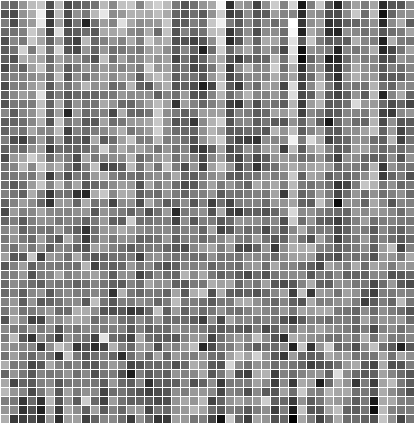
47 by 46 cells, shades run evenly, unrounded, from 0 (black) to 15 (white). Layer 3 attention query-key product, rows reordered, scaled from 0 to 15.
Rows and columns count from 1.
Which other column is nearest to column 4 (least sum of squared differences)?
19
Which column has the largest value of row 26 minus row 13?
34
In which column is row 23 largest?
36
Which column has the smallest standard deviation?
39
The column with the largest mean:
33
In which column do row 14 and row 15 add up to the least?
37
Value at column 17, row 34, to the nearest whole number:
8
